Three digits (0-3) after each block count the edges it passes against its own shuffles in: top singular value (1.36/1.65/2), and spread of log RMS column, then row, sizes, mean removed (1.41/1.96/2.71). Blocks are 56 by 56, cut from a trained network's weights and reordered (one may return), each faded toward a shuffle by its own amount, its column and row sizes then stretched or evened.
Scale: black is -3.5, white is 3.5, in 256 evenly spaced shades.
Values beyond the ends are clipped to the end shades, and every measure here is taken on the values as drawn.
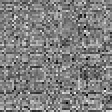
3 0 1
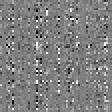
1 3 2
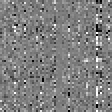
2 3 1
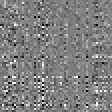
3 3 2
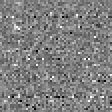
0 0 2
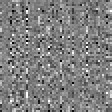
3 3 1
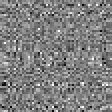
3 1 2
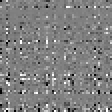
1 3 3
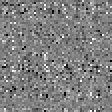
0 1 2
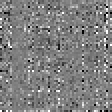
1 3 2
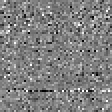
1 1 2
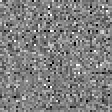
0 1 2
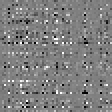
1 3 3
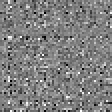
0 2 2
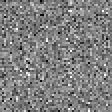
0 2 0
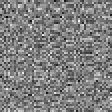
3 0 0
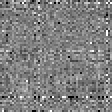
2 1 2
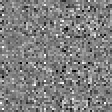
0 2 2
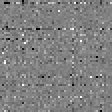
0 1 2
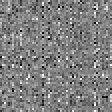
2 3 2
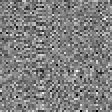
3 2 1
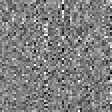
2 2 0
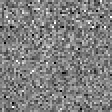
1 0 1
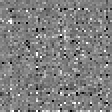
0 2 2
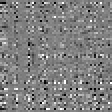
1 3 3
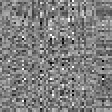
3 2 0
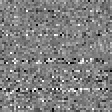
0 0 3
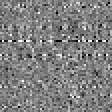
3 0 2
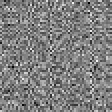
3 1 0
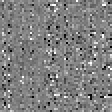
0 3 1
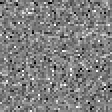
0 0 1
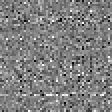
1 2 2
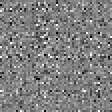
1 2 3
